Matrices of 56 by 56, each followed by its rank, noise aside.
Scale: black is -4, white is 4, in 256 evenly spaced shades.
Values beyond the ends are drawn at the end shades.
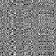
four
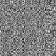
five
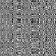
four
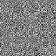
six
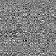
four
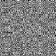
six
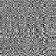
four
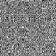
six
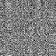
eight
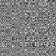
four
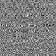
eight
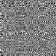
five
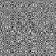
five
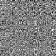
six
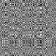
four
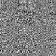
eight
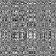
four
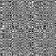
four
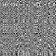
four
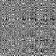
four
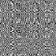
four
